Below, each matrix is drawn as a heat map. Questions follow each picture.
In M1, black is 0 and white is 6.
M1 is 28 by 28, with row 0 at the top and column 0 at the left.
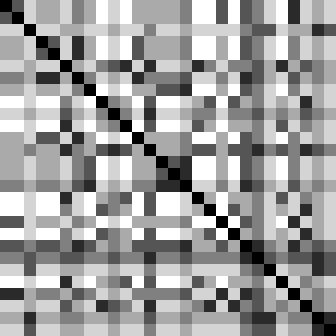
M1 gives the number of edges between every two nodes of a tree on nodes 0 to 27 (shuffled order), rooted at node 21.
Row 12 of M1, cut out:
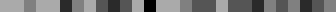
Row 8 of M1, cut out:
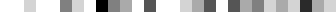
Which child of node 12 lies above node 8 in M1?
25
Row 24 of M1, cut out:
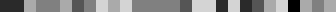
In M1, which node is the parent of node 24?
20
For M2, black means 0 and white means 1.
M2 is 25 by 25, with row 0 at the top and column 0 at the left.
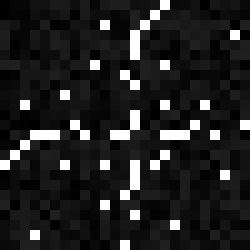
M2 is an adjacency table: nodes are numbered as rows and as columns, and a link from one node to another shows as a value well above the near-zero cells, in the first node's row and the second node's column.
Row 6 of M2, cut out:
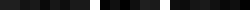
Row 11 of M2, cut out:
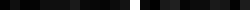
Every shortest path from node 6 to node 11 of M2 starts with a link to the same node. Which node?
node 16
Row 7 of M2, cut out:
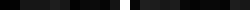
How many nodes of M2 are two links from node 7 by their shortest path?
3
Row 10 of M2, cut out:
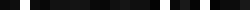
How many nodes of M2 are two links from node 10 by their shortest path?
5
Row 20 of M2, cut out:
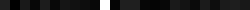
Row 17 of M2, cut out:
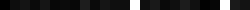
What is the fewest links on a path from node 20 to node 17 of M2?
4
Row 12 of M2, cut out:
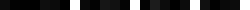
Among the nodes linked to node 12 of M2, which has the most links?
node 13
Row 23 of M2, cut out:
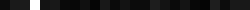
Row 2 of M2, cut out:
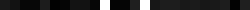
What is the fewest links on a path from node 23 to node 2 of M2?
5
